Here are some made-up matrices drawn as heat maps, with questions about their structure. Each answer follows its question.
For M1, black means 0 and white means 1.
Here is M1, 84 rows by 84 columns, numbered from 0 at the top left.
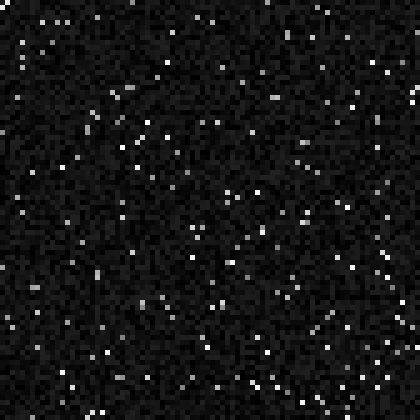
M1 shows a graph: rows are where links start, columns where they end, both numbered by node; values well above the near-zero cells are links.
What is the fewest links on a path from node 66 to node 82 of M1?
5
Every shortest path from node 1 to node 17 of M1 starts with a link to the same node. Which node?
node 0
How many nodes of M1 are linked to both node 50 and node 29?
0
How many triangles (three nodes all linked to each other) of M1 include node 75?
2
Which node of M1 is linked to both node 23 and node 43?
node 24
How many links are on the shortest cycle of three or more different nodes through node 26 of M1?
8
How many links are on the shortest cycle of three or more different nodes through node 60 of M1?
4
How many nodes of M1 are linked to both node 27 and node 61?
2
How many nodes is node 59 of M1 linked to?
2
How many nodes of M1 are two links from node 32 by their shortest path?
1
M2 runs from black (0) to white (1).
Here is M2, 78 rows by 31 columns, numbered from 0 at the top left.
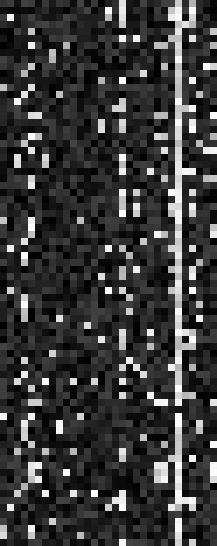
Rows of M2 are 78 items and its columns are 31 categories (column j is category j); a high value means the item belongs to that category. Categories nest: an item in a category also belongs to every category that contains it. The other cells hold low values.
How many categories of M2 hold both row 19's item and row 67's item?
5
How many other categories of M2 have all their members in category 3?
4
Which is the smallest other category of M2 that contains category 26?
27
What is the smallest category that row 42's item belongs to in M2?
18
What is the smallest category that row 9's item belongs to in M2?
29
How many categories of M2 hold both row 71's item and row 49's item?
4
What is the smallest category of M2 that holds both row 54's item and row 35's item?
17
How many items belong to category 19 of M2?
6
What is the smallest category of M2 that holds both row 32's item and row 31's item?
4
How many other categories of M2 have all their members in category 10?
1
